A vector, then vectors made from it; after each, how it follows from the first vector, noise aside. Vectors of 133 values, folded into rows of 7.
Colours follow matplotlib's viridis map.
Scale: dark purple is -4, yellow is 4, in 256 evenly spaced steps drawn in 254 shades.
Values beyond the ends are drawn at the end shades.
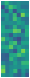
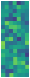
wrapped around, negated.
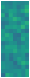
wrapped around, shrunk.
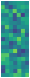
negated.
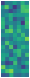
wrapped around, negated.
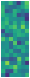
wrapped around, negated.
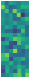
negated.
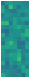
wrapped around, shrunk.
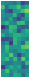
wrapped around, negated.
